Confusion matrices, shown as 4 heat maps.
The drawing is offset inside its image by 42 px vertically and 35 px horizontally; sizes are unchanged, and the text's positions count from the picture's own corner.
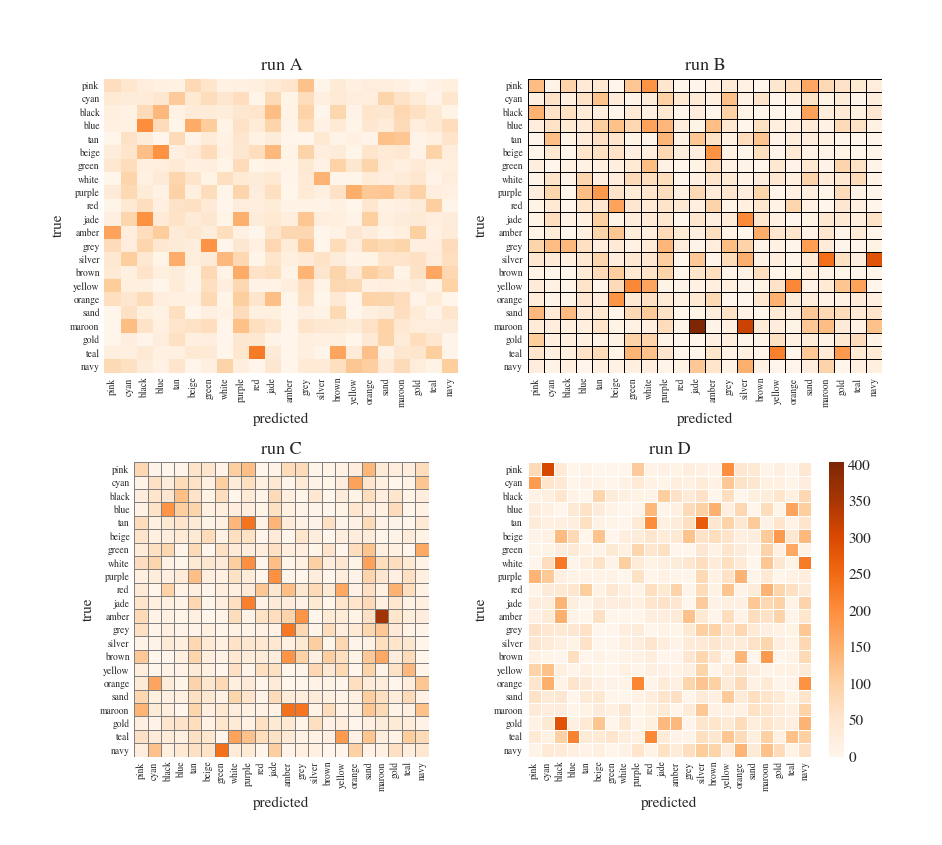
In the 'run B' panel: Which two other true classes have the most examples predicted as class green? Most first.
yellow, teal
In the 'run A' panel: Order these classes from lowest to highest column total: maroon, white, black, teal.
white, teal, maroon, black
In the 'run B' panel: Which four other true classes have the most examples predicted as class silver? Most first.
maroon, jade, navy, grey
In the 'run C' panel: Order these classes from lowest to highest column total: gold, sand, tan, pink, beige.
beige, gold, pink, tan, sand
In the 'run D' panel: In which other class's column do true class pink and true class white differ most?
cyan
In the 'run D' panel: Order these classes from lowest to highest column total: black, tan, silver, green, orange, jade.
green, tan, jade, orange, black, silver
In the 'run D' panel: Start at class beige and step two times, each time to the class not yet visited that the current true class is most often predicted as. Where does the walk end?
black
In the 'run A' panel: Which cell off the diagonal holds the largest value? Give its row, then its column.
teal, red
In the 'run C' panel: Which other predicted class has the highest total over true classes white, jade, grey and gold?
purple
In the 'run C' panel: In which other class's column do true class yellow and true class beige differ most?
teal
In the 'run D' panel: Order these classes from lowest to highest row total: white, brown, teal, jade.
brown, jade, white, teal
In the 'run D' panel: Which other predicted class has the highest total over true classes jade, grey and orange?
navy
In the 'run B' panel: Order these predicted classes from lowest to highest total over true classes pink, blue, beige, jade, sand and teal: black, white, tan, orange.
orange, black, tan, white
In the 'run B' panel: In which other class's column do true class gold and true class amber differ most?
brown
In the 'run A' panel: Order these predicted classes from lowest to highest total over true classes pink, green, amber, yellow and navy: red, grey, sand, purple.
red, sand, purple, grey
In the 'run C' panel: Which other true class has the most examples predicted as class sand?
white
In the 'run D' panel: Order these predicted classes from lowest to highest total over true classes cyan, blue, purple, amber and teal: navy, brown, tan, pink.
tan, brown, navy, pink
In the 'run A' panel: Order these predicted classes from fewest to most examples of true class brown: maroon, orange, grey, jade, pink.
maroon, pink, jade, orange, grey
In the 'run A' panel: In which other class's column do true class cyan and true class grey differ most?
green
